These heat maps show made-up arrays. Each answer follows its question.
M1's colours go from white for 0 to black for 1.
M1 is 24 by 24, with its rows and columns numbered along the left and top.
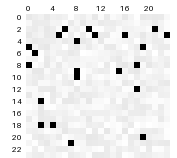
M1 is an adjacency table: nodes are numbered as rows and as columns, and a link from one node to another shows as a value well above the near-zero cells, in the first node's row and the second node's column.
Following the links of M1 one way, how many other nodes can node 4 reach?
9
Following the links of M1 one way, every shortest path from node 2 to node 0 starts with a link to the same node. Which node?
node 10
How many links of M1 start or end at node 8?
5
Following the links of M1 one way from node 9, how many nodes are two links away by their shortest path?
2
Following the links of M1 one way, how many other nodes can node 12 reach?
10
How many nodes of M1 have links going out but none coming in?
5
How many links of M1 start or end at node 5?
3
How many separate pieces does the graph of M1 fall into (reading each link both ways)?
4
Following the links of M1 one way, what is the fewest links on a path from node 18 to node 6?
2
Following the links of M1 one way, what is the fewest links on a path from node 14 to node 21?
2
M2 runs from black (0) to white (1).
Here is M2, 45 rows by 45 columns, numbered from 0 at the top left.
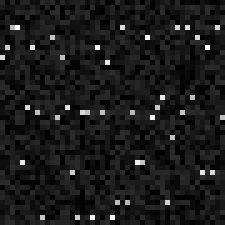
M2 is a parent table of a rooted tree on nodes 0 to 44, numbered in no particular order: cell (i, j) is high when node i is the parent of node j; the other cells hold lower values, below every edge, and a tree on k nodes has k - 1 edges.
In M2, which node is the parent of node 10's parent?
22
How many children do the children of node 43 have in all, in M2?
6
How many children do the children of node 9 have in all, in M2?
2
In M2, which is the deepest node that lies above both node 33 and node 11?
40
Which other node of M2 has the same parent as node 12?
0
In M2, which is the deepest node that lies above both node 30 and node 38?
19
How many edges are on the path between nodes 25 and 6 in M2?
7
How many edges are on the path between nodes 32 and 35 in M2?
9
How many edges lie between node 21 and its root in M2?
9
